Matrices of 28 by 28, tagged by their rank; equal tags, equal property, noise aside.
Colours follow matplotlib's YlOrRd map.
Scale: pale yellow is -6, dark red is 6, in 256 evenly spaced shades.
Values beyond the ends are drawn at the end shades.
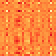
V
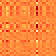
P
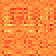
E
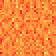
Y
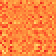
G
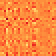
E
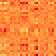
V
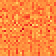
Y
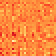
G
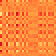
P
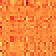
G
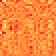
G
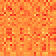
E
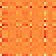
P
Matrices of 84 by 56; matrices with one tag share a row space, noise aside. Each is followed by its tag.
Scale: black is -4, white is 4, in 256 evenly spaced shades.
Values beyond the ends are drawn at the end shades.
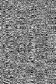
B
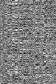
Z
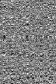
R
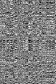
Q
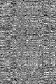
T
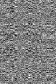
Q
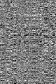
T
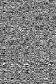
R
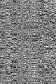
T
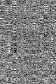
T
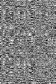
B
